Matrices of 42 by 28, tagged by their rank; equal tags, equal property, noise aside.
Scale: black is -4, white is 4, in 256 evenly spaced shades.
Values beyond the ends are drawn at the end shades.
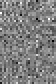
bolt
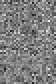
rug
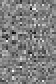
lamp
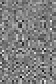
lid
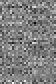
lid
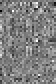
bolt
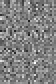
rug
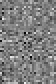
bolt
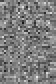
lid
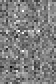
rug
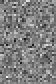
lamp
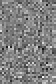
rug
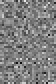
bolt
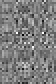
bolt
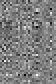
lid
